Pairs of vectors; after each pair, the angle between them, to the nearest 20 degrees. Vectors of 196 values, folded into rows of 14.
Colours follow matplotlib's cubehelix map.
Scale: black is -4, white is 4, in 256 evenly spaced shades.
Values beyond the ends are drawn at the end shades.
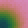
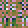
80 degrees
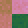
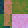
140 degrees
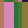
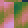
40 degrees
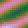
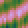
160 degrees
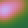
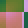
100 degrees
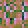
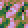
120 degrees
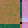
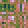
80 degrees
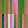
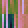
140 degrees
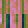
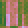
120 degrees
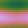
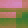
140 degrees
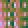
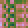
80 degrees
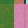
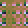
80 degrees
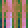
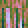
80 degrees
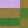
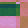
120 degrees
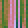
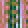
140 degrees
